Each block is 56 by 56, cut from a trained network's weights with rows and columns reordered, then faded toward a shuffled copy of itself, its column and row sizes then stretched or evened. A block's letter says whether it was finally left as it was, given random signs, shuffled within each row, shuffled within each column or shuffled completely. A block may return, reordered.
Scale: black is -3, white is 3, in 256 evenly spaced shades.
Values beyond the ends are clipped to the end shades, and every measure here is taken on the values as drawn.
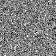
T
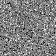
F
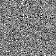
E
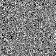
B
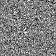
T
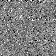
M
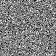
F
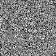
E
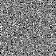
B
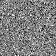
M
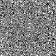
B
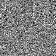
T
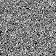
M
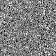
T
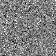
T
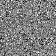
M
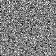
T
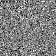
M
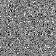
B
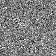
M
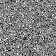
F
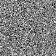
T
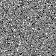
F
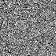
F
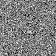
F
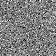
F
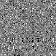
B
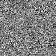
M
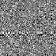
B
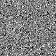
M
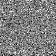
M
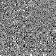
E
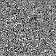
E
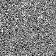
T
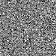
E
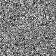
M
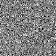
B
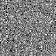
B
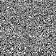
E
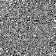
E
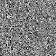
E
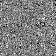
E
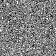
F
